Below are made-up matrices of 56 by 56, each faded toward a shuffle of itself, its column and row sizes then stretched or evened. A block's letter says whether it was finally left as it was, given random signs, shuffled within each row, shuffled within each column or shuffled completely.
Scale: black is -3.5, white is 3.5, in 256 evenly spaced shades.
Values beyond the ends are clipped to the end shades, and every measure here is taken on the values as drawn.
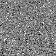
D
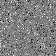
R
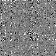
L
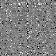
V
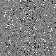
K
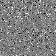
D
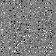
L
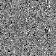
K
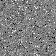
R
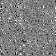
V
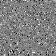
D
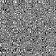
V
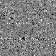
D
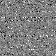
D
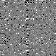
V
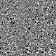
L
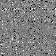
L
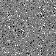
K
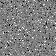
R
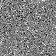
R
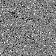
R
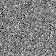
R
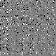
V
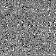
L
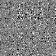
L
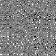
V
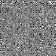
V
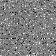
D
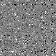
L
